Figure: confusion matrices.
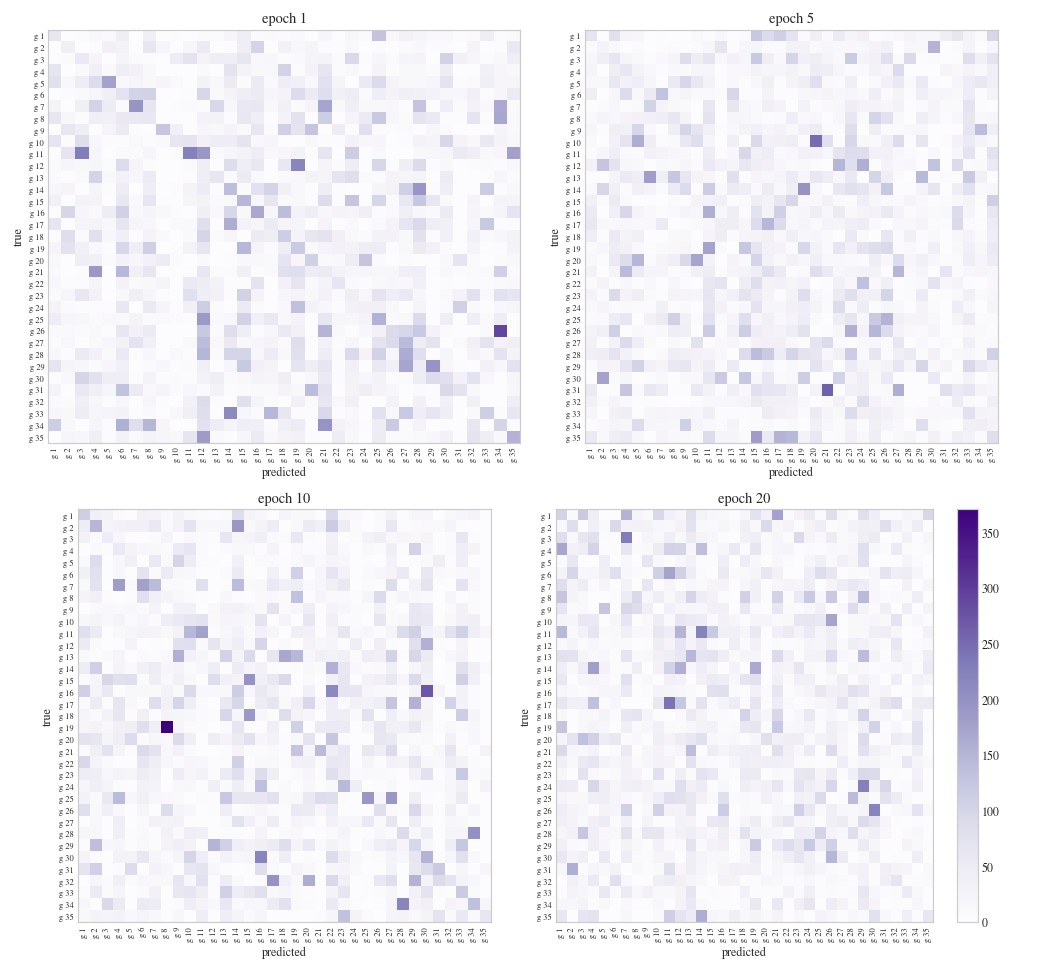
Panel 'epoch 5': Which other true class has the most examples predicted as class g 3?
g 26
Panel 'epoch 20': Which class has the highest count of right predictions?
g 13
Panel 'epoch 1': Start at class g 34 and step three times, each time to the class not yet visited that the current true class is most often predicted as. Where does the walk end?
g 18
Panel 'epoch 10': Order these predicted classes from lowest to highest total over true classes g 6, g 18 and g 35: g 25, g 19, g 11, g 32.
g 32, g 11, g 25, g 19
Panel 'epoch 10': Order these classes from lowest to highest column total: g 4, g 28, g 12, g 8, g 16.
g 12, g 28, g 8, g 4, g 16
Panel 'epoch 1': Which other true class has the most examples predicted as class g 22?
g 13
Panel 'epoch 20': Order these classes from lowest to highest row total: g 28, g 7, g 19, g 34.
g 34, g 7, g 19, g 28
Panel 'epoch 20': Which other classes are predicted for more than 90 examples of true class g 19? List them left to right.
g 1, g 21, g 30
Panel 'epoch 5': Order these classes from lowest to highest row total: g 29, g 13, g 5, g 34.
g 34, g 5, g 29, g 13
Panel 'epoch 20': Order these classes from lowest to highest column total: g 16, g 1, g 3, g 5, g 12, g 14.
g 5, g 16, g 3, g 14, g 12, g 1
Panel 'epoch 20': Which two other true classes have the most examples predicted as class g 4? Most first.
g 14, g 17
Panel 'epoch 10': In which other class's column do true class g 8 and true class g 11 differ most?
g 10
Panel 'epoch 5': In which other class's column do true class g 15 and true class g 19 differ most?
g 11
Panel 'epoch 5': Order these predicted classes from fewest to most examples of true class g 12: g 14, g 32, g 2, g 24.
g 14, g 32, g 2, g 24
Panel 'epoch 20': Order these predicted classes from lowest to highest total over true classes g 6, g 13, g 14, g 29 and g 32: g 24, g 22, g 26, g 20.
g 20, g 22, g 24, g 26
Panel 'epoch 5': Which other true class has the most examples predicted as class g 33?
g 13
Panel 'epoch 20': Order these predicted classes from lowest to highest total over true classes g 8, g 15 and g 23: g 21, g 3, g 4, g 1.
g 4, g 3, g 21, g 1
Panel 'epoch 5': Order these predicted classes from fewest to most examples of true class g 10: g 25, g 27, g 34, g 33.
g 25, g 34, g 33, g 27
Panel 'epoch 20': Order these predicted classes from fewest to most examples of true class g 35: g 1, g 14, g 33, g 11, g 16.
g 16, g 33, g 1, g 11, g 14
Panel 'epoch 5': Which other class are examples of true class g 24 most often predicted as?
g 22
